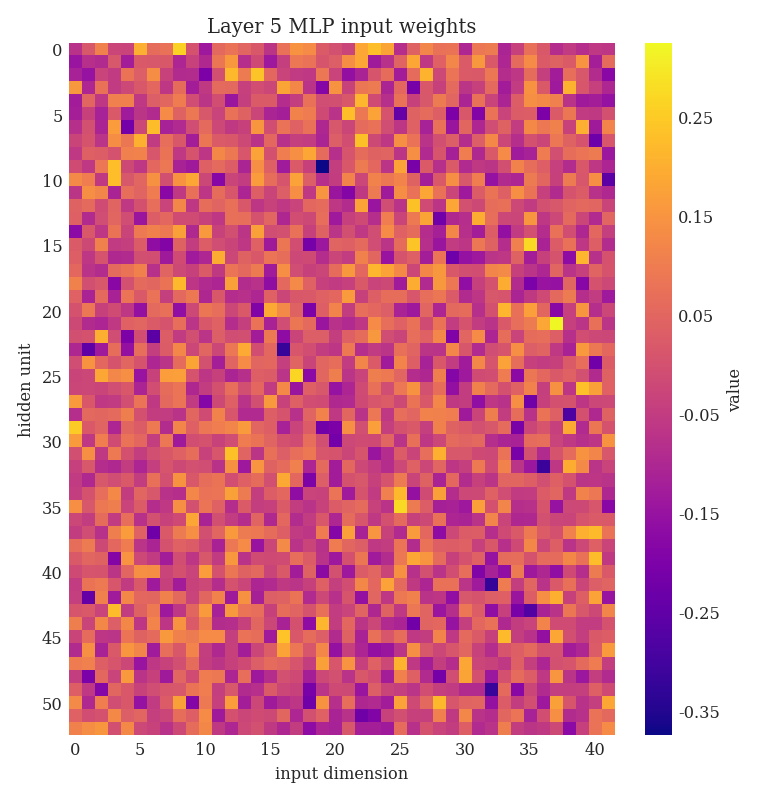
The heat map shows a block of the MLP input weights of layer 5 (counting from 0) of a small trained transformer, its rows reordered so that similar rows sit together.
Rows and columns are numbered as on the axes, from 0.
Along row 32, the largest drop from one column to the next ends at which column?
13
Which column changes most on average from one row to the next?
26
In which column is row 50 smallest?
18
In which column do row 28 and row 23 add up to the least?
38
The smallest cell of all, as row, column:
9, 19
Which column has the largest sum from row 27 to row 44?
12
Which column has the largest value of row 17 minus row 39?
23
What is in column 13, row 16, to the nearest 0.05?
0.05
